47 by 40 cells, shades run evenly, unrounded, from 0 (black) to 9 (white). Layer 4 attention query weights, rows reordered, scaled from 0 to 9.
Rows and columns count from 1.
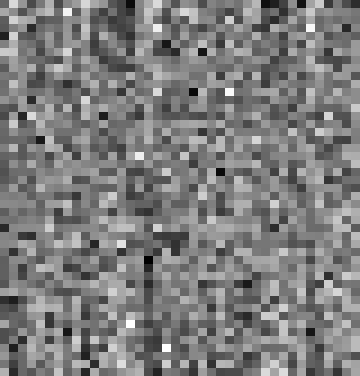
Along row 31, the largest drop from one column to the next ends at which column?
15
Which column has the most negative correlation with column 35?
14
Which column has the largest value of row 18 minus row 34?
17
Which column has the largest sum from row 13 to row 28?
40
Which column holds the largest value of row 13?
10
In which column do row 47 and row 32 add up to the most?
32
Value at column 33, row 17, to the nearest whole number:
7
